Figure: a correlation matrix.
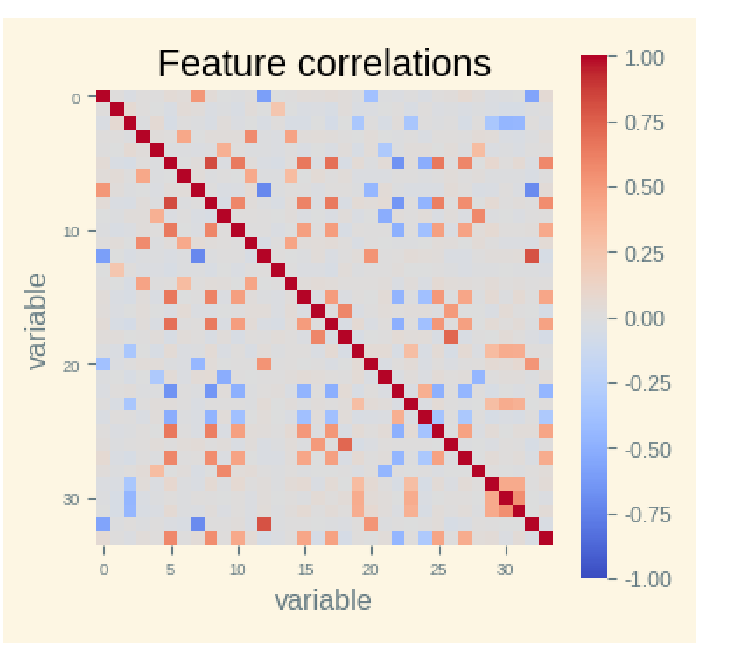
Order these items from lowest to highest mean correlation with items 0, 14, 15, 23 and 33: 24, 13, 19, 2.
24, 2, 13, 19
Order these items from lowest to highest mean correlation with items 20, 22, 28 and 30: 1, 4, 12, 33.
33, 1, 4, 12
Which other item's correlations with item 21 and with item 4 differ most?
9
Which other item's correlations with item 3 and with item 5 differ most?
8
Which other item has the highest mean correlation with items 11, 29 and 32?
12
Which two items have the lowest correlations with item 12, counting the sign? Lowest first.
7, 0
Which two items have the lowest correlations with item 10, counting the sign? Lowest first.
22, 24
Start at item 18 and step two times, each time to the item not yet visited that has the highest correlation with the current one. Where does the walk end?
16
